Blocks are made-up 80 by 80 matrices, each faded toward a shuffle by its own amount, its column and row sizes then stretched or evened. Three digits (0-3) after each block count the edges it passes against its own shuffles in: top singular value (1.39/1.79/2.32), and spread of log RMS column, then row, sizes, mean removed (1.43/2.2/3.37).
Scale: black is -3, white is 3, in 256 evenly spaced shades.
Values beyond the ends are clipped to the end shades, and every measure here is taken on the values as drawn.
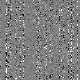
0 3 1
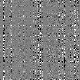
1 3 2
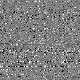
2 0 2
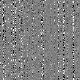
2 3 0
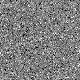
1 0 0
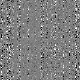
0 3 1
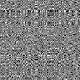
3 0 2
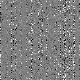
0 3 0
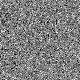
1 0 0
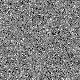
0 0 0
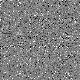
0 1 1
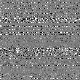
1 0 3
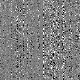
0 3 0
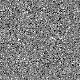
0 1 1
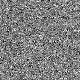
1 0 1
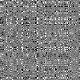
3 2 2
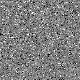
0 0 1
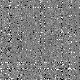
0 2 2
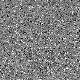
1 0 1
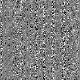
0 3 0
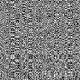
3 2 0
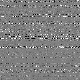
1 0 3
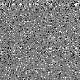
2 1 1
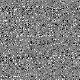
1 1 2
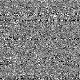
1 0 2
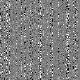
0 3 0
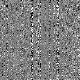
1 3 1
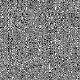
2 2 1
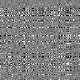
3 2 3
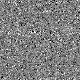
0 0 1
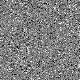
1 1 0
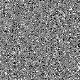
1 1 0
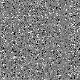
0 2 0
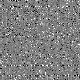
2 0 1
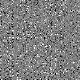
0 2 1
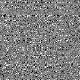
2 1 2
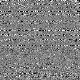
0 0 3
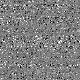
1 0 2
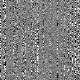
1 3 0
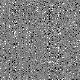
0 2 1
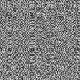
3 1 0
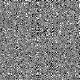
2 2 1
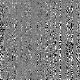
1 3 1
